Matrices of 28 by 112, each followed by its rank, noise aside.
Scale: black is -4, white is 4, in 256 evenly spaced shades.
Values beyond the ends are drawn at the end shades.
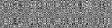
four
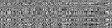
three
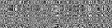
four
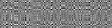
two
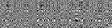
four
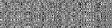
four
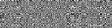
four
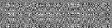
three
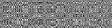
three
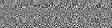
five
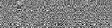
six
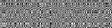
three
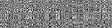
five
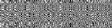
three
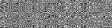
five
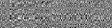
five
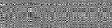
three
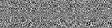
six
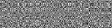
four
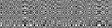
two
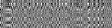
two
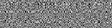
five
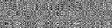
six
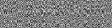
six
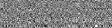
six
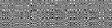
three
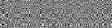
three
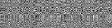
five
